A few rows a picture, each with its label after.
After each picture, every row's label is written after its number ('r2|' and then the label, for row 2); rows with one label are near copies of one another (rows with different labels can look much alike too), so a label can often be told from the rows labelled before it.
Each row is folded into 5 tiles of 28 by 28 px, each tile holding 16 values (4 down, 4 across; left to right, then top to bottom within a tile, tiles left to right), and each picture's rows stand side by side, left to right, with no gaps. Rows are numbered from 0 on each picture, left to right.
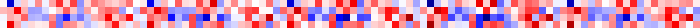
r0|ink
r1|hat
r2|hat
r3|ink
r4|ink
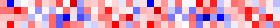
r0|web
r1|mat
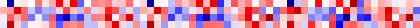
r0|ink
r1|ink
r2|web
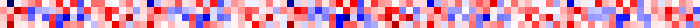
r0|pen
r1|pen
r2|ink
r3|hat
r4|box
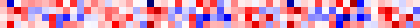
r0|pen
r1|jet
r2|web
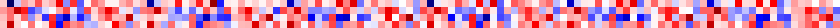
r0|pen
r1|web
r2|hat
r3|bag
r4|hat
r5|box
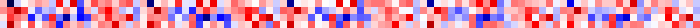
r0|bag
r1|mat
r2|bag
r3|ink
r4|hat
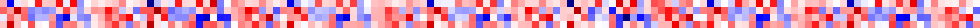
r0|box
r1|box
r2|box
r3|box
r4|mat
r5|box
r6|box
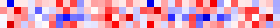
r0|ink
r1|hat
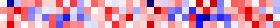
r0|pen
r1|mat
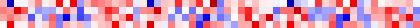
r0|bag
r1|web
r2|box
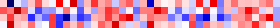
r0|bag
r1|bag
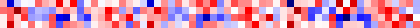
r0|box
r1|ink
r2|mat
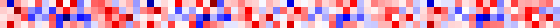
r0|mat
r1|web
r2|ink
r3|ink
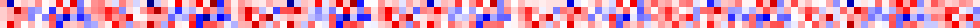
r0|mat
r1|web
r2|web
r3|web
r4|bag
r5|hat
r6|ink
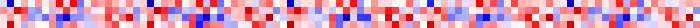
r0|ink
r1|pen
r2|jet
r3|ink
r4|pen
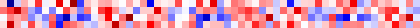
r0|web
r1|mat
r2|hat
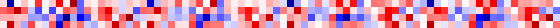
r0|web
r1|web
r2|ink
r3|ink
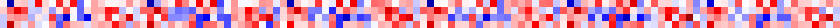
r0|jet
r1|box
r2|mat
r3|bag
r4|hat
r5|jet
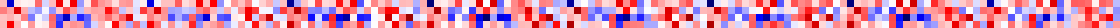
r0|mat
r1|hat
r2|hat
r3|mat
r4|ink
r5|ink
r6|mat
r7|bag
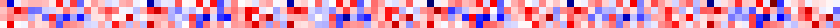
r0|pen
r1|jet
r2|jet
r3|pen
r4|bag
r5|web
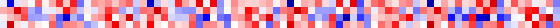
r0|ink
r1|box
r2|bag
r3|hat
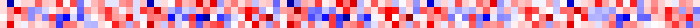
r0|pen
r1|hat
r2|hat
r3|hat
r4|box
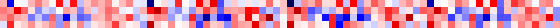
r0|bag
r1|jet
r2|pen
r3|bag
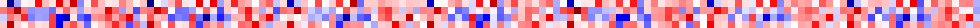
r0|box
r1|bag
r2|web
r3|bag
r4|box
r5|bag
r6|bag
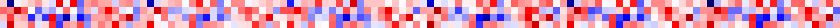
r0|bag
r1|pen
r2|web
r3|ink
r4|pen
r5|pen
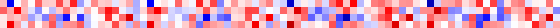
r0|hat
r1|jet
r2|ink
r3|pen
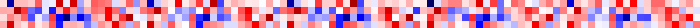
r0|mat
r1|web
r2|web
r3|pen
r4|mat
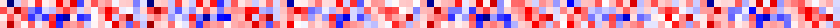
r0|hat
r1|jet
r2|pen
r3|mat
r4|hat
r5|mat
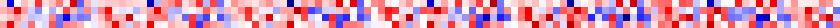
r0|web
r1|pen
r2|pen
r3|web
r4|bag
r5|box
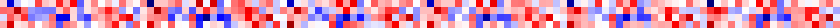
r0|box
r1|mat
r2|ink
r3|mat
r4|jet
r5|jet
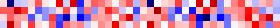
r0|bag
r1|mat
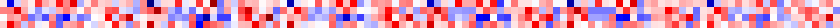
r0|hat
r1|web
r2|ink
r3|box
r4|box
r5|pen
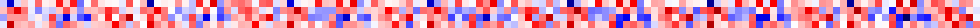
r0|jet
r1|bag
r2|box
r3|hat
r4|box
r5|box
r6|mat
